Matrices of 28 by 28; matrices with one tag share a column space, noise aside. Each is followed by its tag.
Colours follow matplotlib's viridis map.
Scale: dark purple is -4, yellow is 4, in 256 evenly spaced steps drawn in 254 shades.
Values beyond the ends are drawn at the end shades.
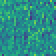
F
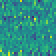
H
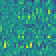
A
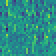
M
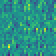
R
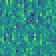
M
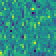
H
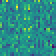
R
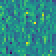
M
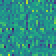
R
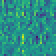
M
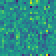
F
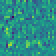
A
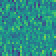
H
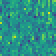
M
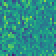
F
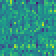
R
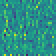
F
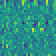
R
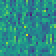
M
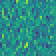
A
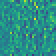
F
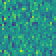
H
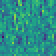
M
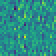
H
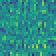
R
